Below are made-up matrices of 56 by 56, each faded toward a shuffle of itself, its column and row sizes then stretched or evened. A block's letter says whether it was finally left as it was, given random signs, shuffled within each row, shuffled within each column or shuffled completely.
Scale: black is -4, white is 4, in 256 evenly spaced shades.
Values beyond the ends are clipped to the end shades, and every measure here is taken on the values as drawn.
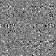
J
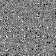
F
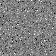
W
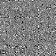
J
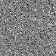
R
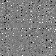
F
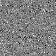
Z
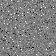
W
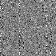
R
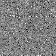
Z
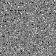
Z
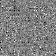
F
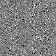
R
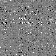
F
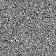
Z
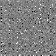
J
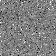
W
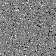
W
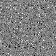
Z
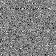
Z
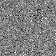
Z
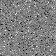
W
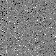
R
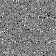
Z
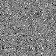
Z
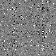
F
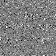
Z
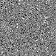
R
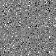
J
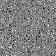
J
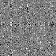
J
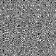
J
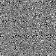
F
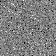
W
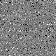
Z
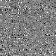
J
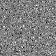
Z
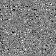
Z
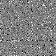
F
